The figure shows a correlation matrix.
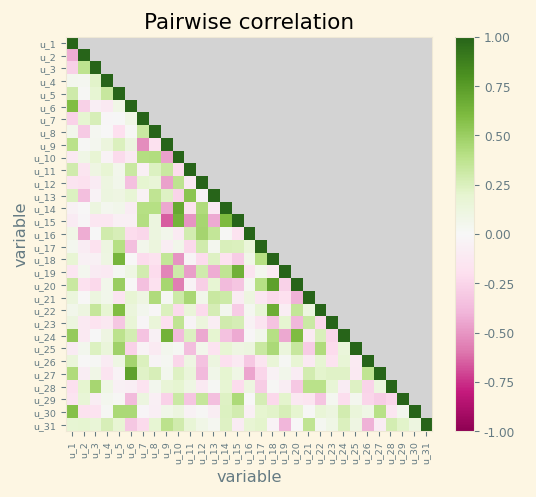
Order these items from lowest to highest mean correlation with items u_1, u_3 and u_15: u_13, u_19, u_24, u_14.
u_13, u_24, u_19, u_14
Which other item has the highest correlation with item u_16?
u_12
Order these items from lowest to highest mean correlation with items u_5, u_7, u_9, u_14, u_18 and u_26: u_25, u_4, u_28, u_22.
u_28, u_4, u_25, u_22
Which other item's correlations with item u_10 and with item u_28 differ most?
u_15
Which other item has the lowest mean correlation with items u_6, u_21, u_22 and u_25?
u_29
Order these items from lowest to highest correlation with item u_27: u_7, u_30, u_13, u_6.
u_13, u_7, u_30, u_6
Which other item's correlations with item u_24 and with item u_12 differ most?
u_9
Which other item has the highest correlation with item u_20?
u_18
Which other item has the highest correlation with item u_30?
u_1
